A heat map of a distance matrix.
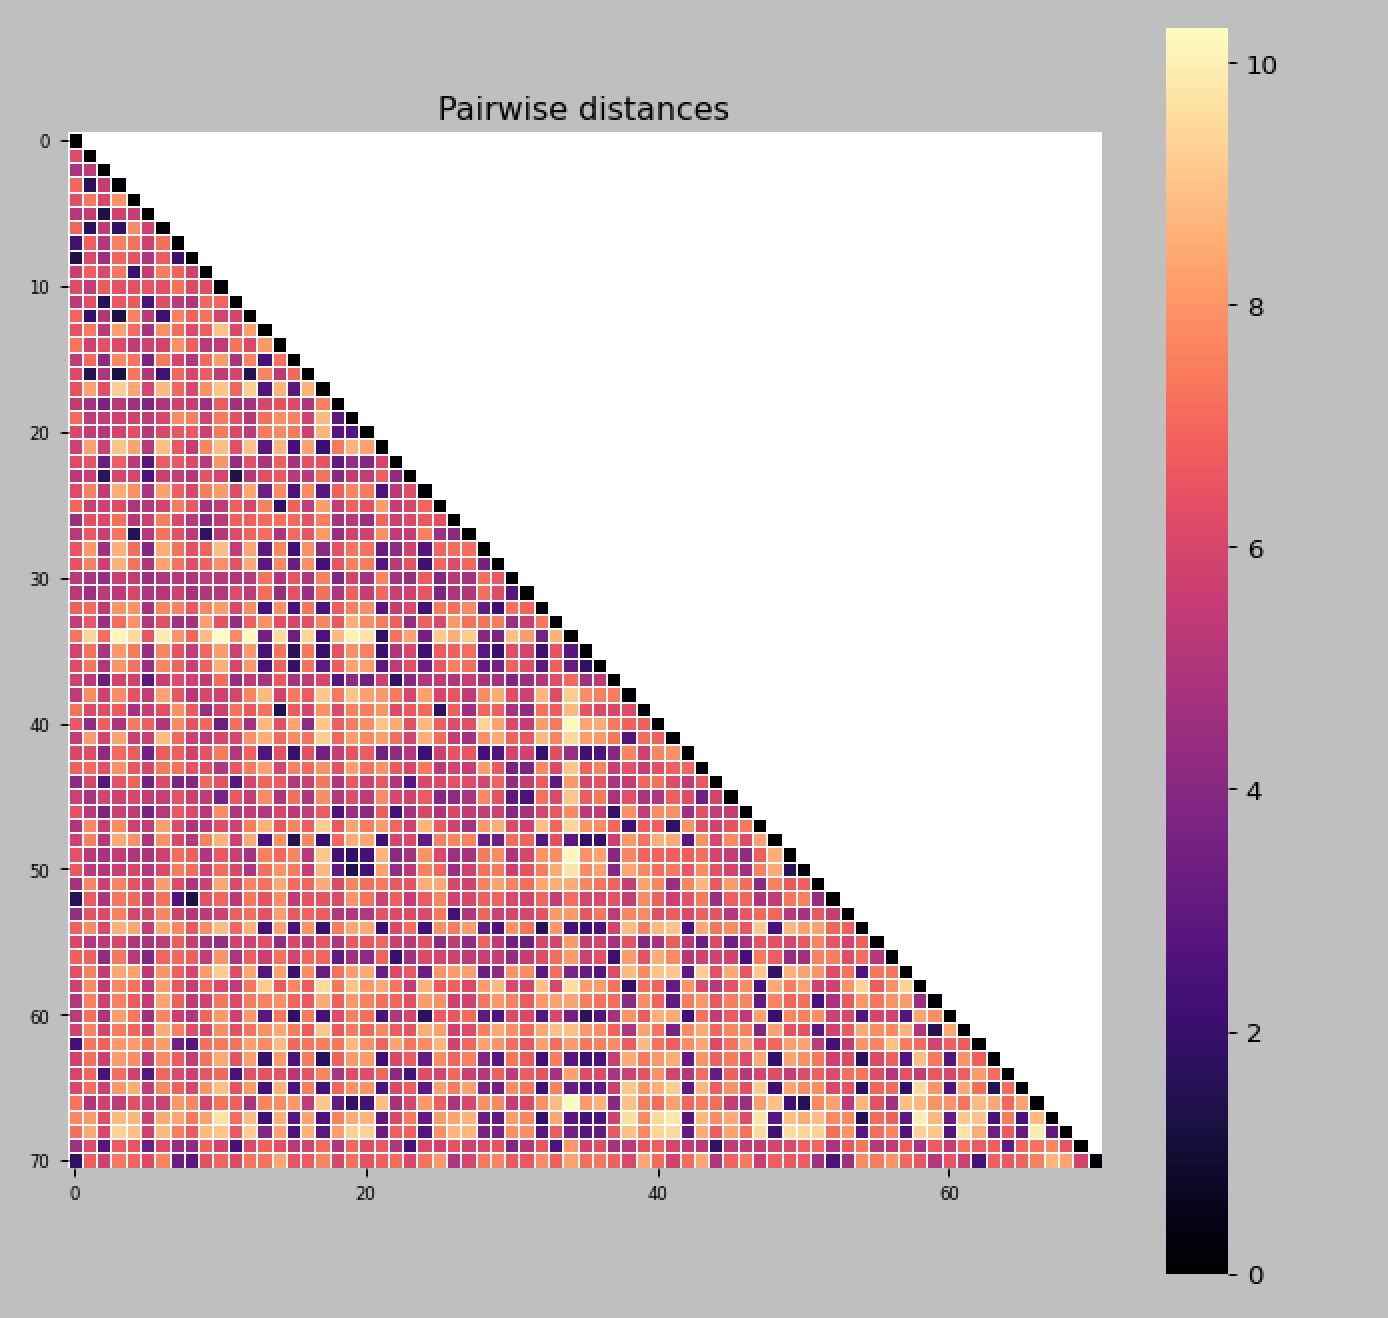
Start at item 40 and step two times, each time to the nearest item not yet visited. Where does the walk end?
45
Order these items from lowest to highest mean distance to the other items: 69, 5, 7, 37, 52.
5, 37, 69, 52, 7
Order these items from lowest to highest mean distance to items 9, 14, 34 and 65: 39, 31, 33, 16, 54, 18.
54, 39, 31, 18, 16, 33
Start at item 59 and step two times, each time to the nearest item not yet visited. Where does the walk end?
51
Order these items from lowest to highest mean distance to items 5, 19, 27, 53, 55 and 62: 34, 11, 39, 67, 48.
11, 39, 48, 67, 34
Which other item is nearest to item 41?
47
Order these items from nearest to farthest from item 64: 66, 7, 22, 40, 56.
22, 56, 7, 66, 40
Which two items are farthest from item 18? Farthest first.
34, 68
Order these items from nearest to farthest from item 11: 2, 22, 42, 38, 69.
2, 69, 22, 42, 38
